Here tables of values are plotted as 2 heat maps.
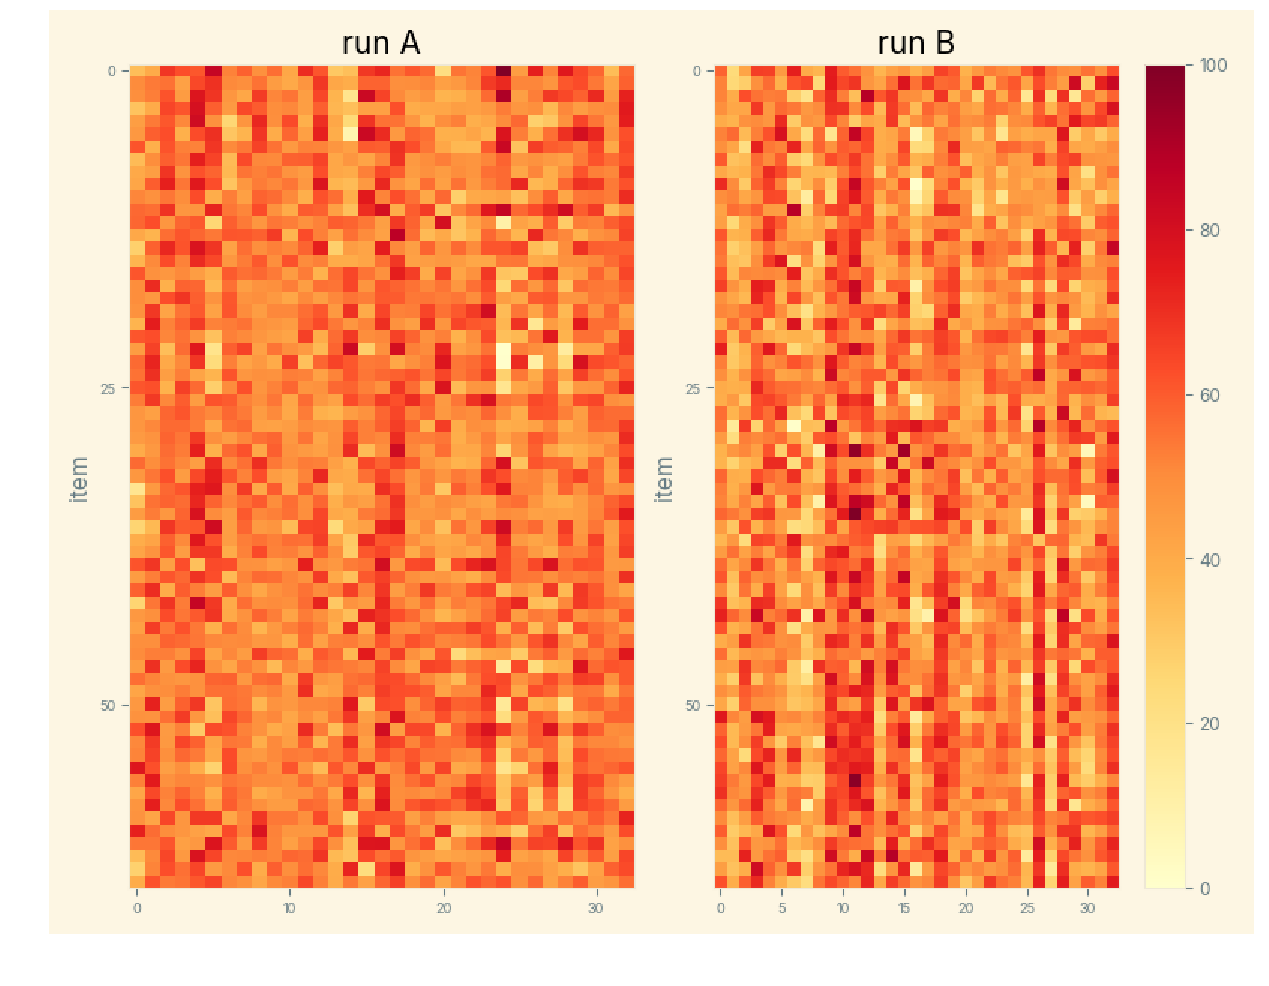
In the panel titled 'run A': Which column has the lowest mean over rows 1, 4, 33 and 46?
14
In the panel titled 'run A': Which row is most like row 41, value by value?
56
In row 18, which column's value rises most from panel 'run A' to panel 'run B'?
11
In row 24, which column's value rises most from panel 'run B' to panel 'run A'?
1
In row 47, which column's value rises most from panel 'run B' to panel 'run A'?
29
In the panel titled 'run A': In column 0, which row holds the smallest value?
33
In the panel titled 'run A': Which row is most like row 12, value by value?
25
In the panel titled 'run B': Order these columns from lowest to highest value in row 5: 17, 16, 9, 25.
16, 9, 17, 25
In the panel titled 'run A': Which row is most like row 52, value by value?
39
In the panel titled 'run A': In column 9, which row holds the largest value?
13
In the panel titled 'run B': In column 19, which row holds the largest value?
42
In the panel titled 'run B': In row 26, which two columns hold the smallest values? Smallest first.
16, 13
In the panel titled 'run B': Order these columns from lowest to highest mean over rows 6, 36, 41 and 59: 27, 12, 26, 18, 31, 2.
27, 2, 31, 18, 12, 26
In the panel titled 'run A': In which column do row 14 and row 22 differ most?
24
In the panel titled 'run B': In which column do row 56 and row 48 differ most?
11
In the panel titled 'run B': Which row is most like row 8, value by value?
12
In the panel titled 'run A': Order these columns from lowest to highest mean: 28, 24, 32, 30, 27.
28, 24, 27, 30, 32
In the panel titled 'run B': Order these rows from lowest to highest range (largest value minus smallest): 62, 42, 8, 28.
8, 42, 62, 28
